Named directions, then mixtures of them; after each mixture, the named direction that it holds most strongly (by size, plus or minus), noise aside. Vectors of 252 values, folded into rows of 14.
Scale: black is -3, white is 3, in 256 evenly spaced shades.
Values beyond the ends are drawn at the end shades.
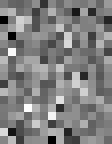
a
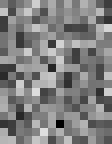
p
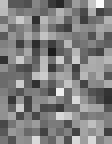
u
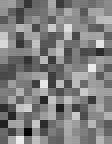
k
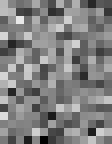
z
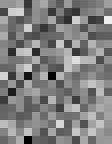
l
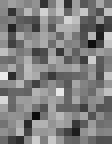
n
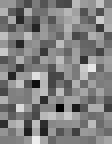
k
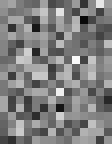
u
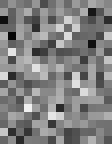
a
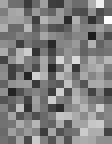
u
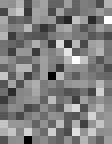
l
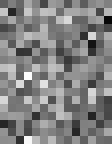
l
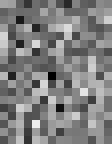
k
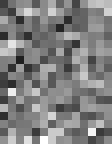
z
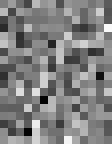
p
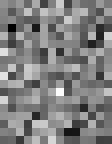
n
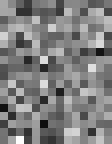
k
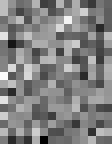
z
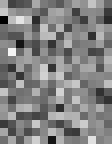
u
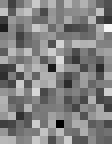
p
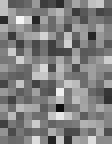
u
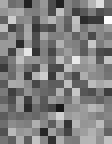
u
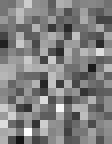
k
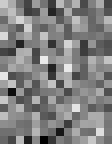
z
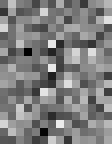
p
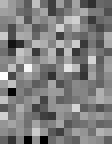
z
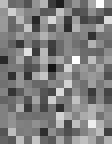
u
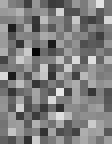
u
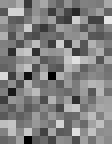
l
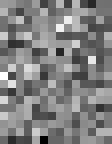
z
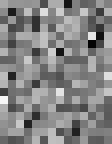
n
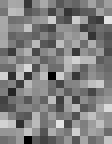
l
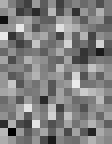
a
